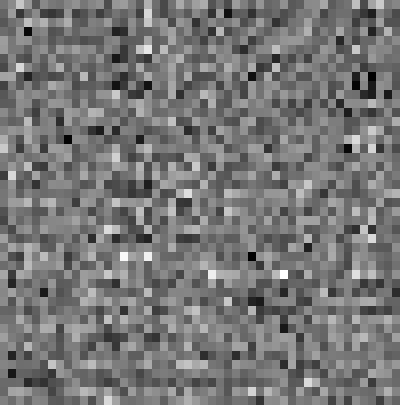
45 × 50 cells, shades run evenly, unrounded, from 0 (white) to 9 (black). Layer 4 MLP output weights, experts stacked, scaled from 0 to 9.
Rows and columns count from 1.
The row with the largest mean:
2
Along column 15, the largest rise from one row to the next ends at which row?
27
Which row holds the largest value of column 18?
16
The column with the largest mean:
44
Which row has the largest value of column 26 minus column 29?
34
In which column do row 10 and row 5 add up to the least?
22
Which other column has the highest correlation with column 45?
47
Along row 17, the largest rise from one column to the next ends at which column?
48
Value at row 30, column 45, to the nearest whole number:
3
